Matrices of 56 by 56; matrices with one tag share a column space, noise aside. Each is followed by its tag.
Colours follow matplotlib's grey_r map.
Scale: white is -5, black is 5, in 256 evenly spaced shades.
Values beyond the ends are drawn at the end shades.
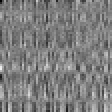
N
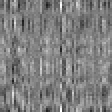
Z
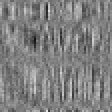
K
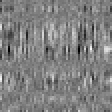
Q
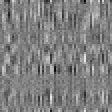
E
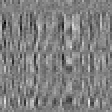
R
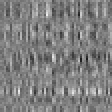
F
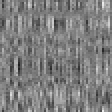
Z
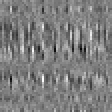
Q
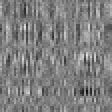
F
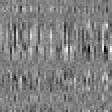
Q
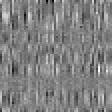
E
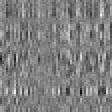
F
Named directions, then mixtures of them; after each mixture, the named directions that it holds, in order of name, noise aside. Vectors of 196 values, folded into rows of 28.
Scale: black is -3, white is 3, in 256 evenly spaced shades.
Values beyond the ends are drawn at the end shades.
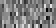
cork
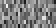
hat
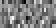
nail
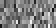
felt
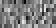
cork, felt, nail.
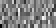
felt, hat.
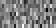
cork.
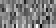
cork.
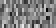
cork.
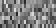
hat.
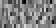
cork, nail.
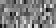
cork, felt.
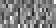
hat, nail.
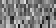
cork, felt, nail.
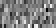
cork, felt.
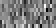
cork.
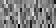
felt, hat, nail.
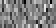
cork, hat, nail.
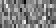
cork, hat, nail.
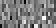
cork, felt, hat.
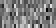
cork.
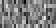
cork, hat, nail.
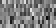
cork, felt, nail.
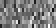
felt.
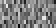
hat.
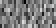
cork, felt, nail.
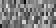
felt, hat, nail.
